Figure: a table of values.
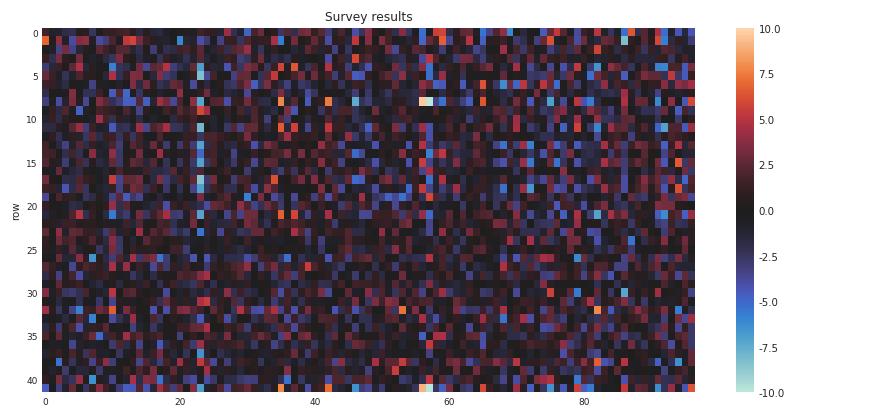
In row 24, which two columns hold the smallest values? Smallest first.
87, 82
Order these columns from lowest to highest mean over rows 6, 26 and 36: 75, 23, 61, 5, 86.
86, 61, 5, 23, 75
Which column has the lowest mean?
23
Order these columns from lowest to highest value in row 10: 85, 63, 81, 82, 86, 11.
63, 85, 81, 11, 86, 82
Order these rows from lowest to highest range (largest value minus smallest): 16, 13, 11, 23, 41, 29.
29, 16, 23, 13, 11, 41
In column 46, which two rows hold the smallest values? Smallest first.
8, 41
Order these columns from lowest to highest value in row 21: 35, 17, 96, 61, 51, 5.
61, 51, 17, 96, 5, 35
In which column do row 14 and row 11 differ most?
10
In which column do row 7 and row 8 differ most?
57
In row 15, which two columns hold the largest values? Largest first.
94, 56
